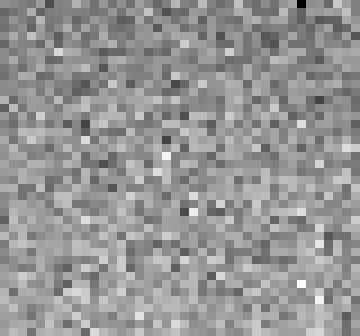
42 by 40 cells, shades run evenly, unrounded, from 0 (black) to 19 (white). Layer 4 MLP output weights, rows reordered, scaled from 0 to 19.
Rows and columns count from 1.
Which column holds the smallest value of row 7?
12
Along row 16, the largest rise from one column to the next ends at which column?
11
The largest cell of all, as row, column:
36, 34
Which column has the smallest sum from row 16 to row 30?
6
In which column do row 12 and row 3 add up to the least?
9
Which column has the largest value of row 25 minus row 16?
8
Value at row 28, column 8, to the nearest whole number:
10
